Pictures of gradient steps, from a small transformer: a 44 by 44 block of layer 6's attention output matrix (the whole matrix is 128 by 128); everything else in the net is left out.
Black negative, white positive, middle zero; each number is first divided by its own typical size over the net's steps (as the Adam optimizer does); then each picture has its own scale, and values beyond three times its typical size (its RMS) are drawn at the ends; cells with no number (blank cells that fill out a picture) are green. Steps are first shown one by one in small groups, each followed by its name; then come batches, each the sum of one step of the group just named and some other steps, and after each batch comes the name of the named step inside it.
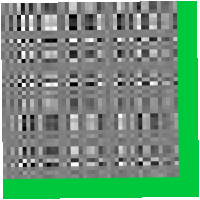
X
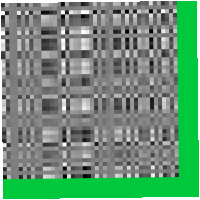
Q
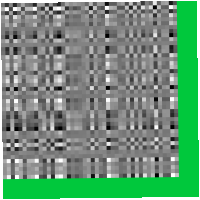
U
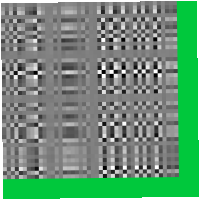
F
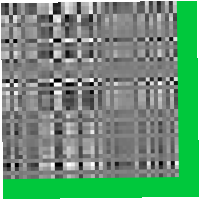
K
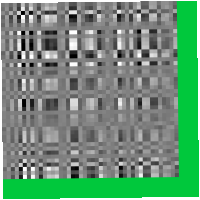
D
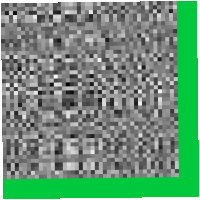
K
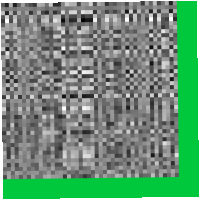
Q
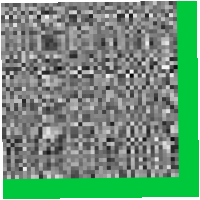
D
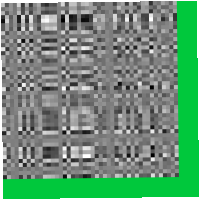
X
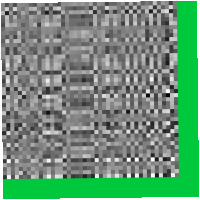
U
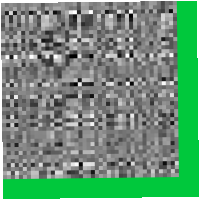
D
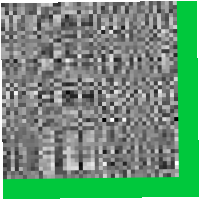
K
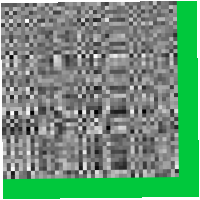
U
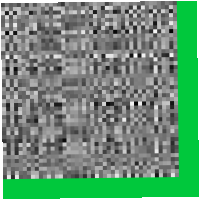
Q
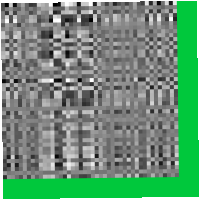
K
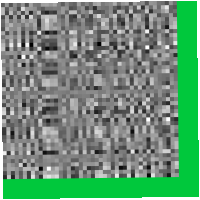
D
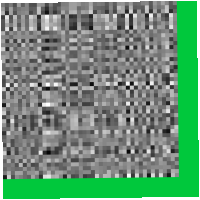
X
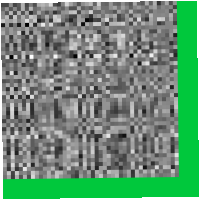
D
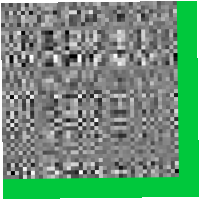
D
